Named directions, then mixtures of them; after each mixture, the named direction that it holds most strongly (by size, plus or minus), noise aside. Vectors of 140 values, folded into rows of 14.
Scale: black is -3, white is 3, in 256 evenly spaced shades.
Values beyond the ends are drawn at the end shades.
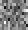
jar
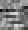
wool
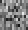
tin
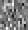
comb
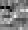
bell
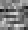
wool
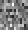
comb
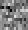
bell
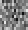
jar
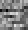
wool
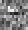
tin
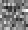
jar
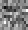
jar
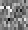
bell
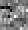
bell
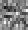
jar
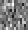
comb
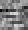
wool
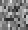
tin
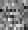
wool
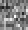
tin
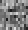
tin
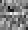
tin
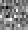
tin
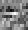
wool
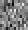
comb
